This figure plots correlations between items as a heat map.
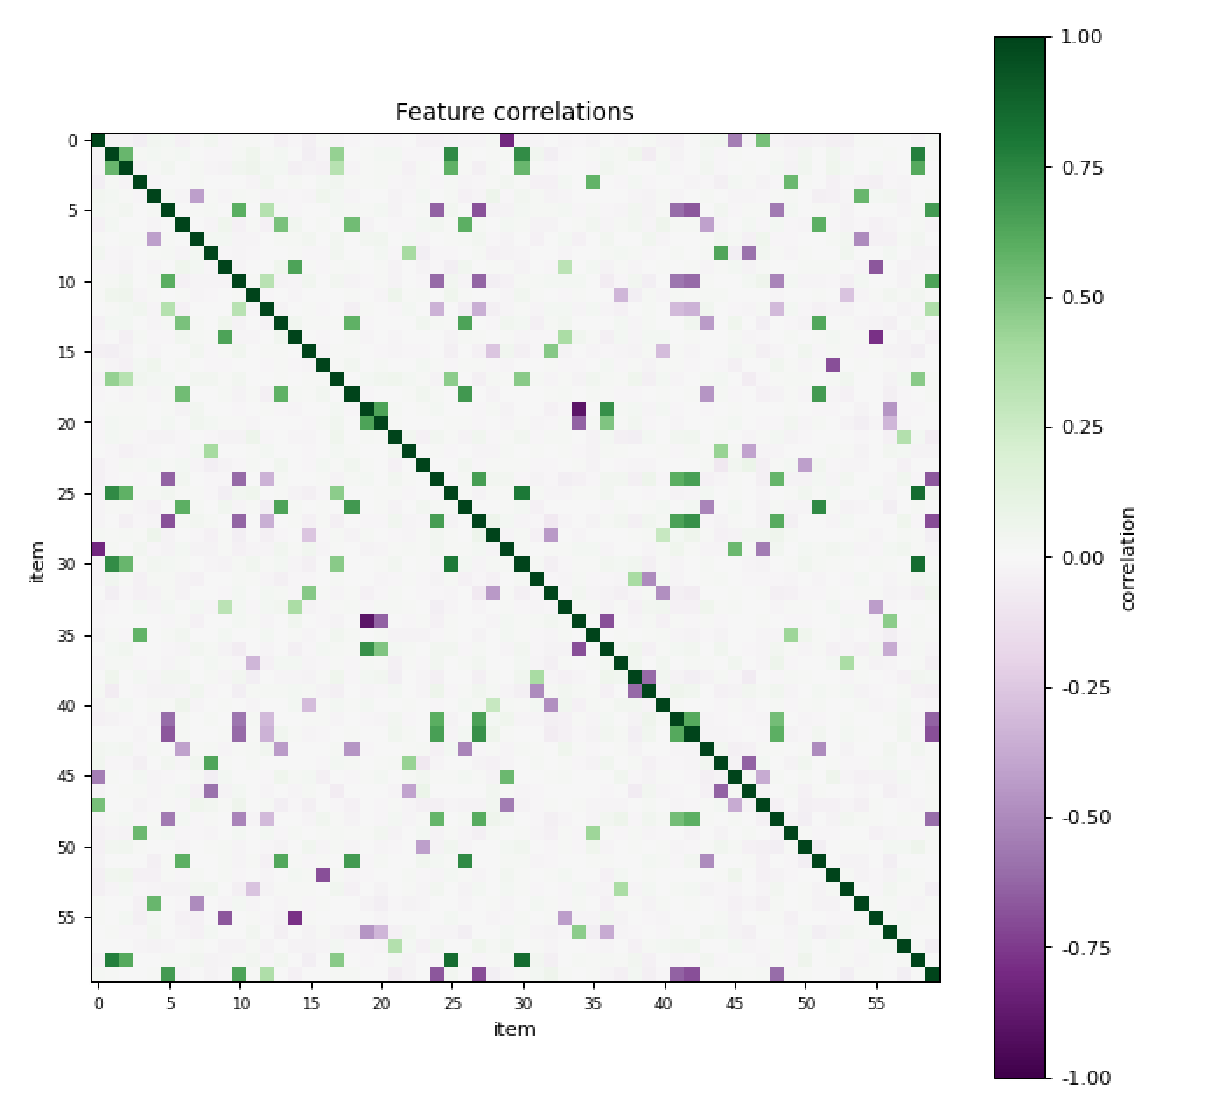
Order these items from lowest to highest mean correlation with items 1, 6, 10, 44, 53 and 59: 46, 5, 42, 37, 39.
42, 46, 39, 37, 5
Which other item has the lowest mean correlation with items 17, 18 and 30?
43
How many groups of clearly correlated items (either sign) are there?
15
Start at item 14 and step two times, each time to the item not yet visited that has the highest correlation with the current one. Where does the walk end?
33
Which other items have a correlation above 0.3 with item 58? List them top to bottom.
1, 2, 17, 25, 30
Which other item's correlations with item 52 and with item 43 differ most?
16
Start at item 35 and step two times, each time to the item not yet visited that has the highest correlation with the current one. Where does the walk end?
49
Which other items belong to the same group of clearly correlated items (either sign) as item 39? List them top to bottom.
31, 38
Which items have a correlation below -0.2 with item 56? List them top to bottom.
19, 20, 36
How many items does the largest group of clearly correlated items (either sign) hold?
9
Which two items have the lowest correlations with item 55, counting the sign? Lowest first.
14, 9
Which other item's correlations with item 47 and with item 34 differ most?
19
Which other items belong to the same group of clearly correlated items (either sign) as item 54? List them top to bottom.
4, 7
